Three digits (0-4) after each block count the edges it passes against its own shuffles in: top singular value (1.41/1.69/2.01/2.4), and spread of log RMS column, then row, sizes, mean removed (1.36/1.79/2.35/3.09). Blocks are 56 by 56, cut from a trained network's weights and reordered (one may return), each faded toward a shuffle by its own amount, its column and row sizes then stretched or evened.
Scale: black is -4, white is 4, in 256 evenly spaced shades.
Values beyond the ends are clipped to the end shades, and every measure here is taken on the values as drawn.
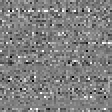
0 0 4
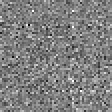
0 1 2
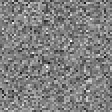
3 2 0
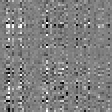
4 4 3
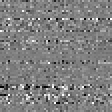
2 1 4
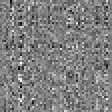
3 4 0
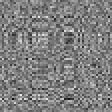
4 1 3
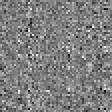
2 2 1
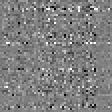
0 3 3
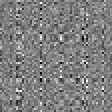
4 4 1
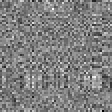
4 1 2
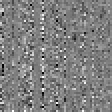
1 4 0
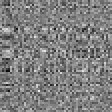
4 0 3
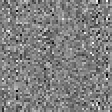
2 3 0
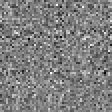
1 1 2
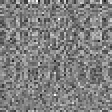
4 1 2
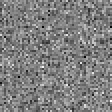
1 2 0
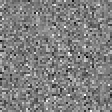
0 2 1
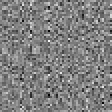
4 4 0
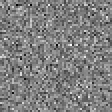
2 2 1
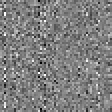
3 3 0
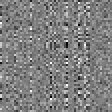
4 4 0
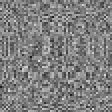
4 1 1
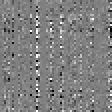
2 4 2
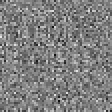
3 1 2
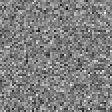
2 0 1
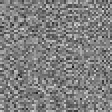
4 1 1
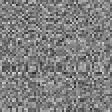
4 0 2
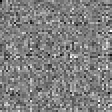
2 2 2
